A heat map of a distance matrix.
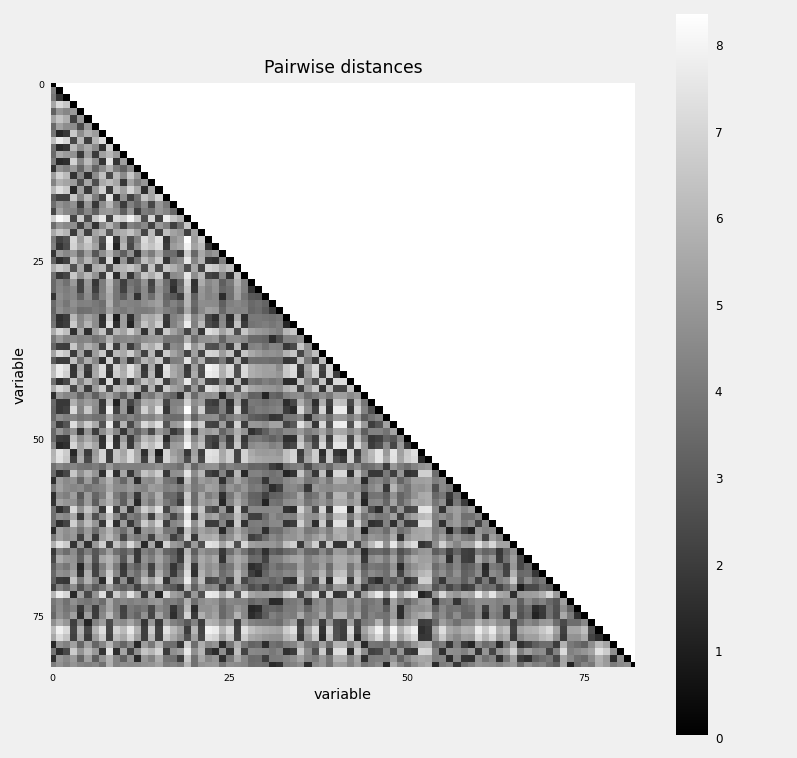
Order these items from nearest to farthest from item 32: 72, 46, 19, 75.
75, 46, 72, 19
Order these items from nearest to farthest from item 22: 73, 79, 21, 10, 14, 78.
79, 73, 10, 14, 21, 78
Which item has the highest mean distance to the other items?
19
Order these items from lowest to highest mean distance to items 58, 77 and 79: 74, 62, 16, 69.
74, 69, 16, 62
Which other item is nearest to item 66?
71
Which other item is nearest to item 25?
9
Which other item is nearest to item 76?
5
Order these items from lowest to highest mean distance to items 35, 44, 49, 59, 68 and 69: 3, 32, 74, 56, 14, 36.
74, 56, 14, 32, 36, 3
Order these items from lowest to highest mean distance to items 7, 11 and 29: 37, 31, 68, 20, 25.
25, 37, 68, 20, 31
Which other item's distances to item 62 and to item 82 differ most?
48
